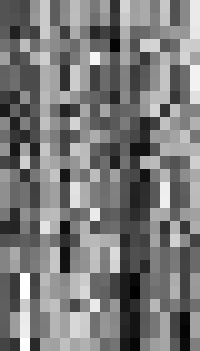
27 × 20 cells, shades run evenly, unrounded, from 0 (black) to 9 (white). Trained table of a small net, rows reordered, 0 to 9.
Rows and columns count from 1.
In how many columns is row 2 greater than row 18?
13
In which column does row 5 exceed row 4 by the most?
10
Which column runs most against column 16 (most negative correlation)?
8
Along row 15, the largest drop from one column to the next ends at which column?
18
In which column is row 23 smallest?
14
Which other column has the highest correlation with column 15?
16
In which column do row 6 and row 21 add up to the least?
7
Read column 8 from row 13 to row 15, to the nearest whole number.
5 5 8
